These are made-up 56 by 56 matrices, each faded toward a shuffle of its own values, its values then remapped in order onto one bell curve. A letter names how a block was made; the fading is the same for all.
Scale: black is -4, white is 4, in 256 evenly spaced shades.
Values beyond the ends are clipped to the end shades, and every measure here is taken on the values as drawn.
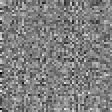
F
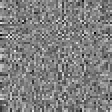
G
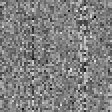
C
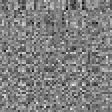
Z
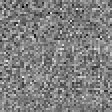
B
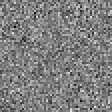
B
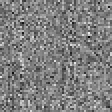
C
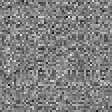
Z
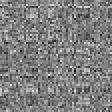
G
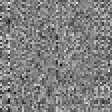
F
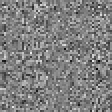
C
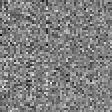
C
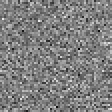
B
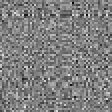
Z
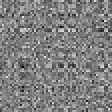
Z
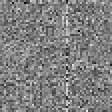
C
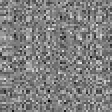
Z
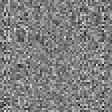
F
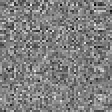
G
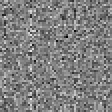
C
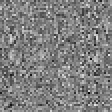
C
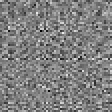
Z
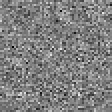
B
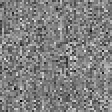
C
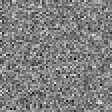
B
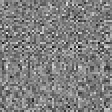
G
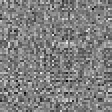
G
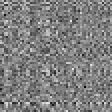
Z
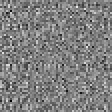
G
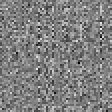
C
